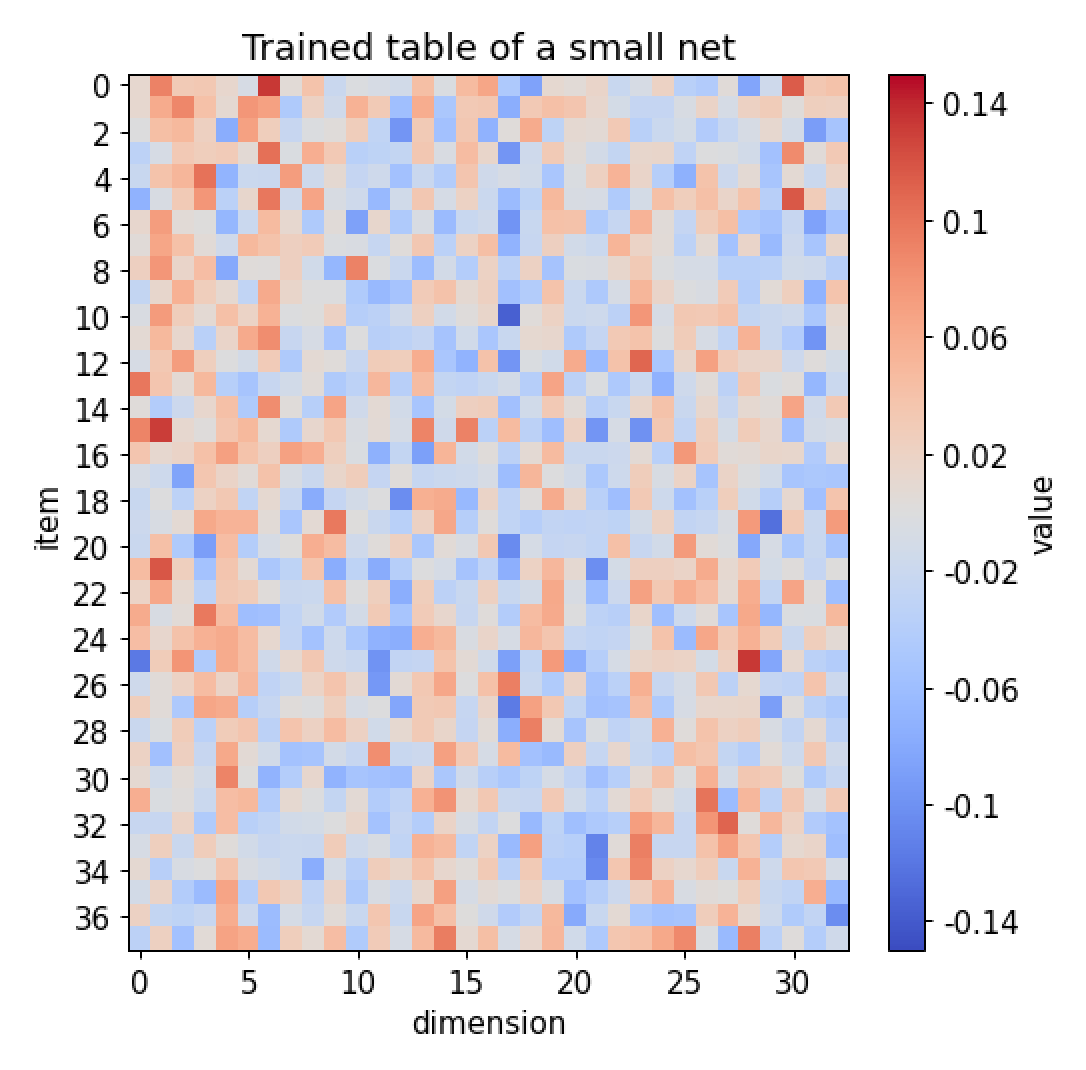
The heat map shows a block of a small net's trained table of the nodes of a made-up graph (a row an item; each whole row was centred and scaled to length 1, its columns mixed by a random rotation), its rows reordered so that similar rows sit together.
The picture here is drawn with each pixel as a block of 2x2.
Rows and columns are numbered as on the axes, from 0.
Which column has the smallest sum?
17
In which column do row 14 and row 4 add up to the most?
3
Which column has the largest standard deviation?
6
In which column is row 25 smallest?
0
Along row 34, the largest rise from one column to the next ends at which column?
22
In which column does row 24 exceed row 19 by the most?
29
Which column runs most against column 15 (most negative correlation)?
23
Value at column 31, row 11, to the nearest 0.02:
-0.1
